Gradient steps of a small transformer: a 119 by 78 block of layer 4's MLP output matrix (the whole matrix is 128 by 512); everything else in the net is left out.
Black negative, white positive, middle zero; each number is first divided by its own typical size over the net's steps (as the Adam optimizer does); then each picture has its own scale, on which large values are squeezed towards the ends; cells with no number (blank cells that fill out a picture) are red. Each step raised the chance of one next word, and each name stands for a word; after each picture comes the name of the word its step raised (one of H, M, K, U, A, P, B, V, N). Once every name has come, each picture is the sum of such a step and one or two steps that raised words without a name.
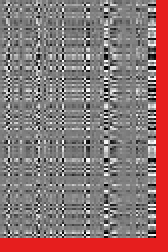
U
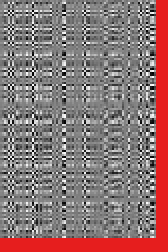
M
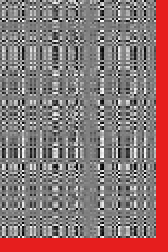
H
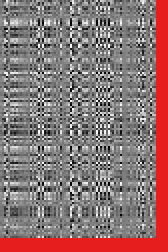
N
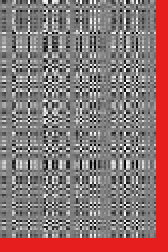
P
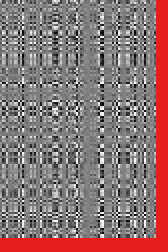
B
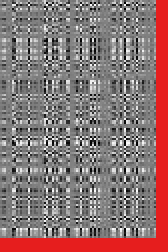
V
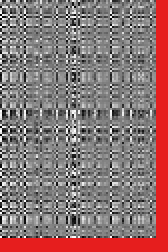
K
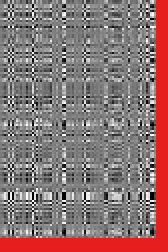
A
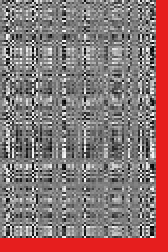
H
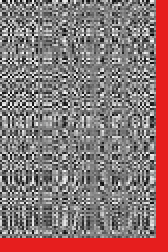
N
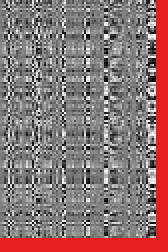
P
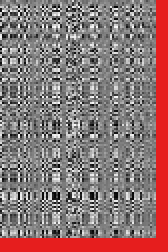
A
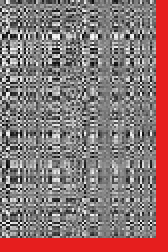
P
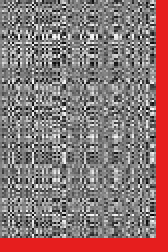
B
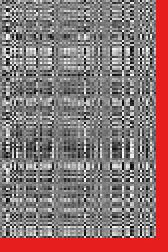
H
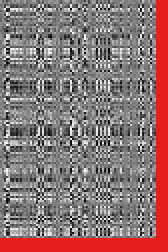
V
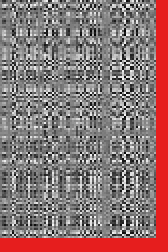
U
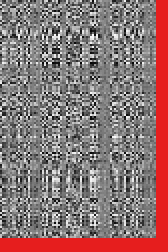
B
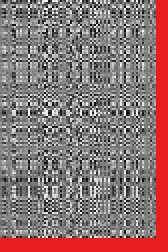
K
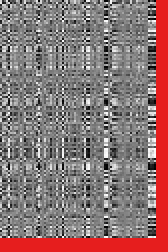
H
